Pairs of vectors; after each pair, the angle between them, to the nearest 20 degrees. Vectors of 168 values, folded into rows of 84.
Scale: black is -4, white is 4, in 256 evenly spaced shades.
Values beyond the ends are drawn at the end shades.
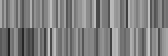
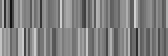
120 degrees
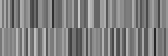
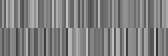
140 degrees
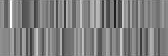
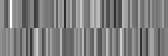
20 degrees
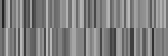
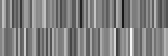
140 degrees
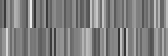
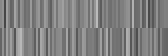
80 degrees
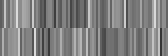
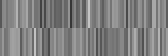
40 degrees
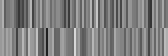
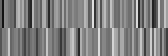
120 degrees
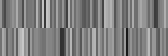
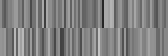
40 degrees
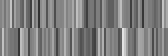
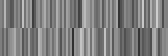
120 degrees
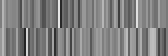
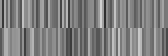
80 degrees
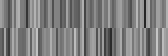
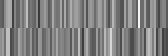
140 degrees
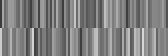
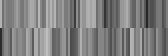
140 degrees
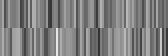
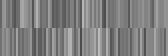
100 degrees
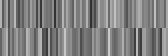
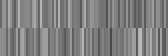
120 degrees
